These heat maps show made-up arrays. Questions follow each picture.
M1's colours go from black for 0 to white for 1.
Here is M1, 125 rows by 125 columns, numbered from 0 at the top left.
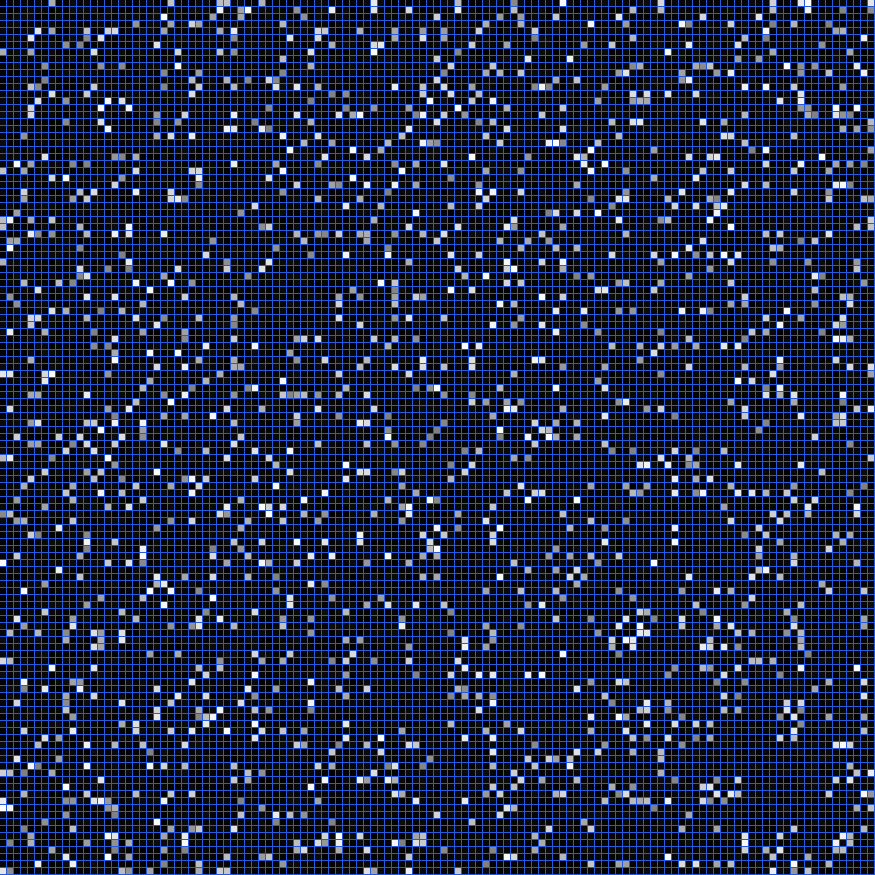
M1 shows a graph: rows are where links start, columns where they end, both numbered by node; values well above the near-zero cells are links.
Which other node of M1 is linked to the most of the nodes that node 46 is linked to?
node 16
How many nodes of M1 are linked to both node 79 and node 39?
3
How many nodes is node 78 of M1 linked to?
9
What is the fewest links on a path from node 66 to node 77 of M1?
2
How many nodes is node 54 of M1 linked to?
7
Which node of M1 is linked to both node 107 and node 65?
node 94
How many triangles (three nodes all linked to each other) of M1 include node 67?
8
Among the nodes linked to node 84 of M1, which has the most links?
node 28
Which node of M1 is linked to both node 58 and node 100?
node 92
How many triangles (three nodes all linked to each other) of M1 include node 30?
4
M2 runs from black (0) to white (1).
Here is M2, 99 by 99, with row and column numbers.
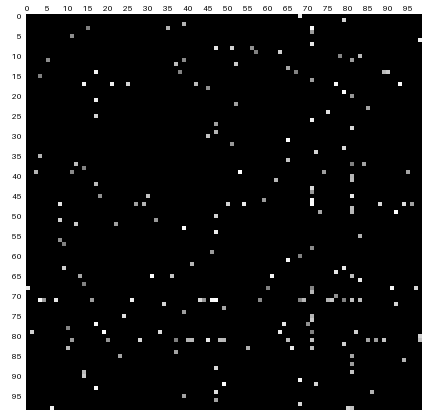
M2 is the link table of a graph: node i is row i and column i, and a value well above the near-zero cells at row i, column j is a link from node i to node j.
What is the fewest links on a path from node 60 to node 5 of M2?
5
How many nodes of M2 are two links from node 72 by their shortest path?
1
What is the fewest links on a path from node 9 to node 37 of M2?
5
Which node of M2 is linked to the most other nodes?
node 71
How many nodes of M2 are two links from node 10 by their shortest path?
3
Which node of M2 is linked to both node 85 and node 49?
node 81
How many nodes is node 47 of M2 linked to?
9
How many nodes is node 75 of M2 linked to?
2
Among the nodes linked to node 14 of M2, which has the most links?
node 17
